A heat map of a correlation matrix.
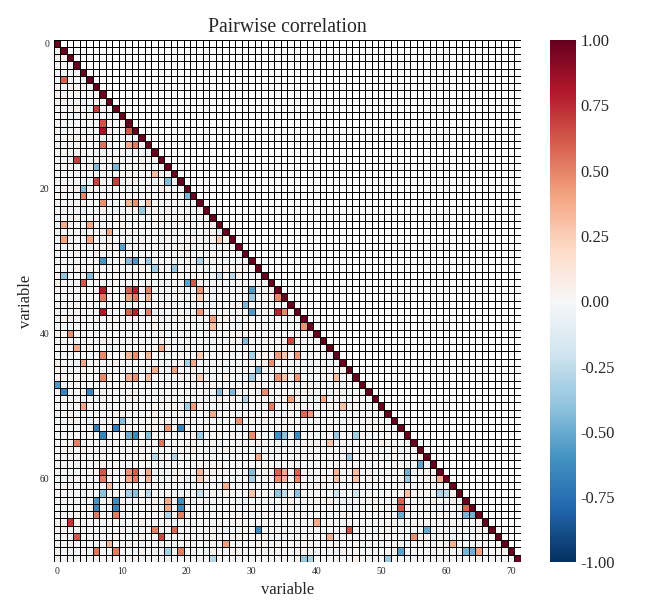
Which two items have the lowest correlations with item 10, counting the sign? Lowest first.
28, 52
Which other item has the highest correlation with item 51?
38
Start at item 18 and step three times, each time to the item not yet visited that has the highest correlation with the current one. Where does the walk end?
15
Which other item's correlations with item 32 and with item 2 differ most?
66
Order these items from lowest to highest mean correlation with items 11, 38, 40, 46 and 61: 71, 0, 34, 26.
71, 0, 26, 34
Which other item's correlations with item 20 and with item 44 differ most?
33
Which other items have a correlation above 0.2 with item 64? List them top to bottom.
17, 53, 63
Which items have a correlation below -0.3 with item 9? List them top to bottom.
17, 53, 63, 64
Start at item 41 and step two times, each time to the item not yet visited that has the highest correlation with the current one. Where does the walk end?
49
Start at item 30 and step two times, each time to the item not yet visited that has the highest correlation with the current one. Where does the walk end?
62
